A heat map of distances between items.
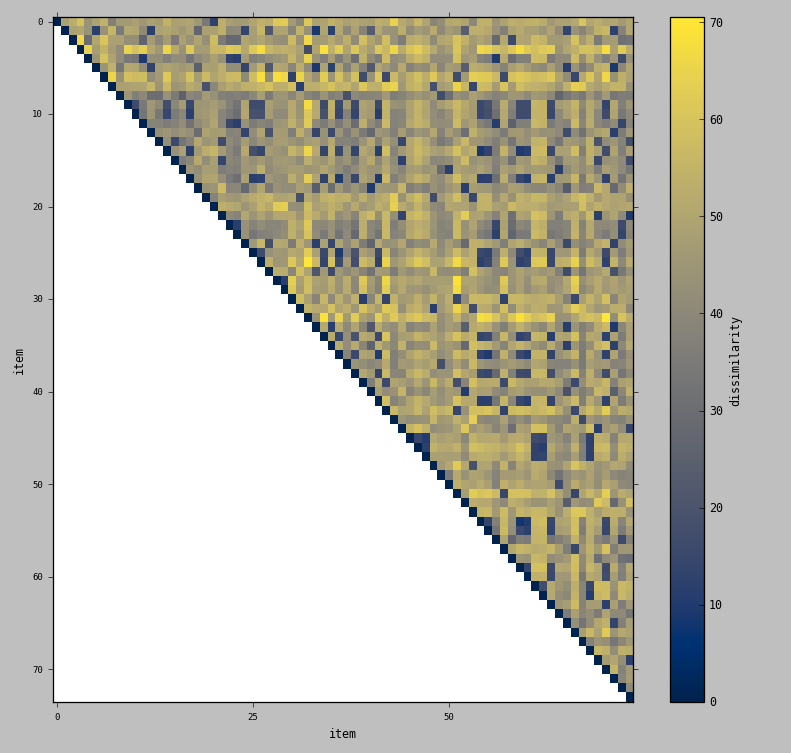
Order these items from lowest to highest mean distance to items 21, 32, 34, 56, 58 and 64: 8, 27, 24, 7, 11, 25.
11, 8, 25, 27, 24, 7
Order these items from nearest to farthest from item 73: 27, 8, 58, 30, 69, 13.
69, 13, 58, 8, 27, 30
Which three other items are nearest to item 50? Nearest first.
16, 64, 8
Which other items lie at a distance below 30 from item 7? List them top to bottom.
19, 31, 48, 53
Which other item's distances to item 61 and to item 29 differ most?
28
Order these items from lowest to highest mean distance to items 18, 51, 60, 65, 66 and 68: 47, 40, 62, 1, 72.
40, 1, 47, 62, 72
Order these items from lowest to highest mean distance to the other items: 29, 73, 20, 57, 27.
27, 73, 57, 29, 20
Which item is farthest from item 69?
52
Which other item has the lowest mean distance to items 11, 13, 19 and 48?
31
